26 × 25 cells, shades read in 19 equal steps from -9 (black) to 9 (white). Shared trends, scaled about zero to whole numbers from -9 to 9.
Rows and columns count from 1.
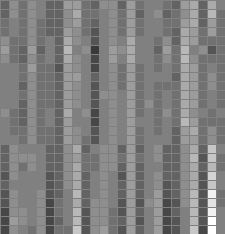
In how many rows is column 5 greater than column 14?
12
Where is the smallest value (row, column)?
6, 11
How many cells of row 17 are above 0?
10
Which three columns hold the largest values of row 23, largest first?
24, 22, 9
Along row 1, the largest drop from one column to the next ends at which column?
23
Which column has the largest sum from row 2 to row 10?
21
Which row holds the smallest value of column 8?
26
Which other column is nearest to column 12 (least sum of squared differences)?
2
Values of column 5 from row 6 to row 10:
-2 -1 -1 -1 -1
